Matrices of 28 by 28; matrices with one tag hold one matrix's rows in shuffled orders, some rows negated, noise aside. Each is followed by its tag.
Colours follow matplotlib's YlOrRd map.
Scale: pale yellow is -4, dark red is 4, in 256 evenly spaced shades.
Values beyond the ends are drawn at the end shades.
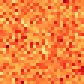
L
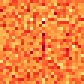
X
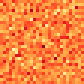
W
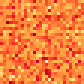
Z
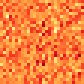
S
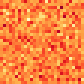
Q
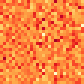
S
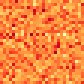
W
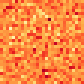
Z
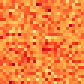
Z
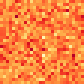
X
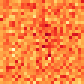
Z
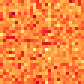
Z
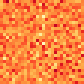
S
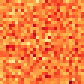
Z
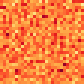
L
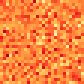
S
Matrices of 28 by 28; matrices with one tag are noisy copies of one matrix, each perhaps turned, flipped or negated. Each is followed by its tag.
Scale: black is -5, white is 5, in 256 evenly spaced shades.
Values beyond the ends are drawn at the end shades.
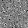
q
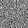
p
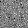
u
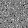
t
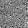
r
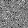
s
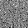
p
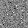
t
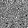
r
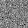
t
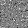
q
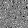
p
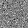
t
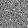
u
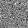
q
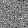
s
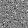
t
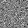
s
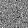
p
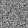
t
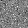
u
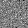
s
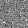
p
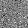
q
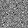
t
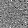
p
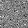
r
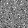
r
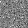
u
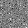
u
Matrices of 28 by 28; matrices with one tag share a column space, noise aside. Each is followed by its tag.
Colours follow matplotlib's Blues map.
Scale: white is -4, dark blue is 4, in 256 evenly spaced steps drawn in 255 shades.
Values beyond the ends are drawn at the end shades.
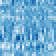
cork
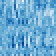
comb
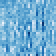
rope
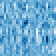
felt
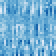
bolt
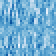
comb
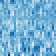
rope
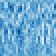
felt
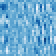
felt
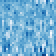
rope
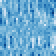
comb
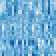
bolt
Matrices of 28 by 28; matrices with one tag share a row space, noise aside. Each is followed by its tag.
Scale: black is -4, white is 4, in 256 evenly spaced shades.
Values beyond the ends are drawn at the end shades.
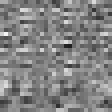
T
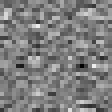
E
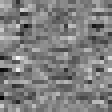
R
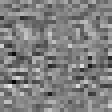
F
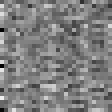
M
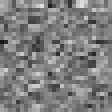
E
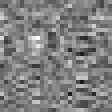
E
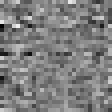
R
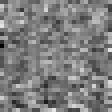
M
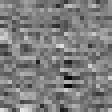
T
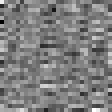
M
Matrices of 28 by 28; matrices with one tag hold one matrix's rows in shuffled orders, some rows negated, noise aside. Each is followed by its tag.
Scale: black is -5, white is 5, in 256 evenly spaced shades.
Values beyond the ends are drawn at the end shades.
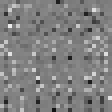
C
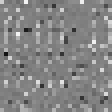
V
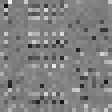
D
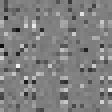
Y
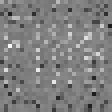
C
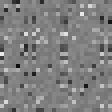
Y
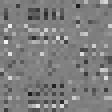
D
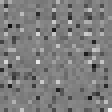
C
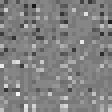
Y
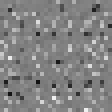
C
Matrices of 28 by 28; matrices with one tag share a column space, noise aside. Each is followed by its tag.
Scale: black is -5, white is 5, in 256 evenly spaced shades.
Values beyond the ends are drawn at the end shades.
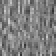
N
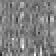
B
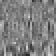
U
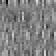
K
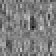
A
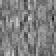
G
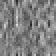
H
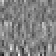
U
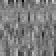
K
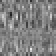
A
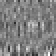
U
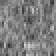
N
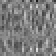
A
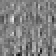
B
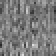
N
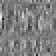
A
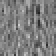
N
